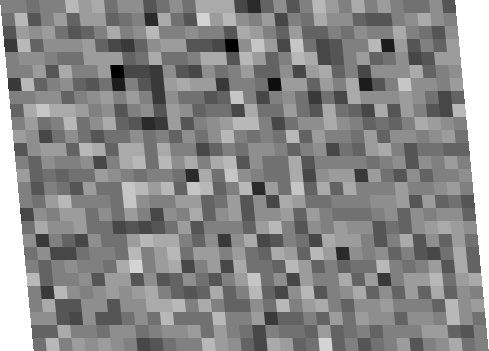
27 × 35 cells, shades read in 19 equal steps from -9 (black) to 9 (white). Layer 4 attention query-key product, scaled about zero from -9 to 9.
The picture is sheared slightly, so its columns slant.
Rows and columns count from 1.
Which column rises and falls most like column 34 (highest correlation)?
24
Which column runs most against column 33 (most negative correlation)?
3
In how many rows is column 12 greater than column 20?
14
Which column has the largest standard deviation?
9
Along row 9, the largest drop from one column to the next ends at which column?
30
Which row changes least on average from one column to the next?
26
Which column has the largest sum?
17
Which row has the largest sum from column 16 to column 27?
2
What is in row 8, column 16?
-3
